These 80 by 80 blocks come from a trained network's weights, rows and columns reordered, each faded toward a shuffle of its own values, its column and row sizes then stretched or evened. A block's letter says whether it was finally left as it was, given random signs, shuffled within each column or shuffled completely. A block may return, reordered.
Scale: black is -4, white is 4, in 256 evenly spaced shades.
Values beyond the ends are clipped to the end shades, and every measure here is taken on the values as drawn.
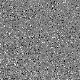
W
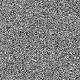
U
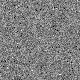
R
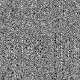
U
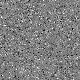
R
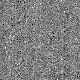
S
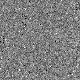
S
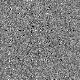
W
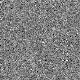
W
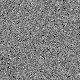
S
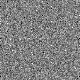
W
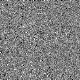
W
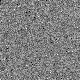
R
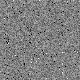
S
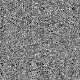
U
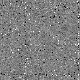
U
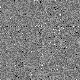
W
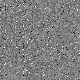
S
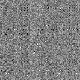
U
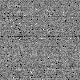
U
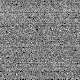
U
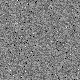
R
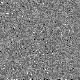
W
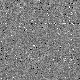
W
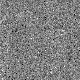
S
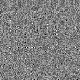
U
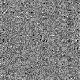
U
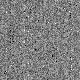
S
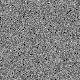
S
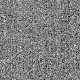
S
